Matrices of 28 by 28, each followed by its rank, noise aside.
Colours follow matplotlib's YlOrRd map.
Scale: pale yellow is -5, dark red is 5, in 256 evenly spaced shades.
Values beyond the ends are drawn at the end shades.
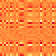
one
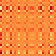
one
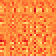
four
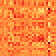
three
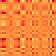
one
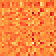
four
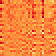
three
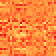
four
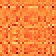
three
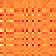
one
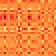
two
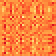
three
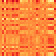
one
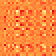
two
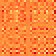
two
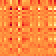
one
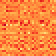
three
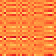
one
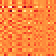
two
